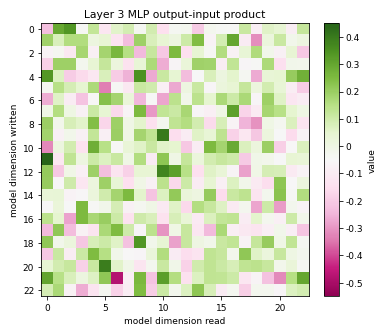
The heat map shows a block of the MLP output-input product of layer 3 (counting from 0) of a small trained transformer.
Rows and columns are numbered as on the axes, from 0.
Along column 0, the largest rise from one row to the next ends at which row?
11
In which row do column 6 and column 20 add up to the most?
14
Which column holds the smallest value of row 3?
10
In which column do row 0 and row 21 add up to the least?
6
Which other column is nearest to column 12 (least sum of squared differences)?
20
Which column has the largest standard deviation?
0
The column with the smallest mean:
18
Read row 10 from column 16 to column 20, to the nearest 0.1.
0.3 0.1 0 0.2 -0.2
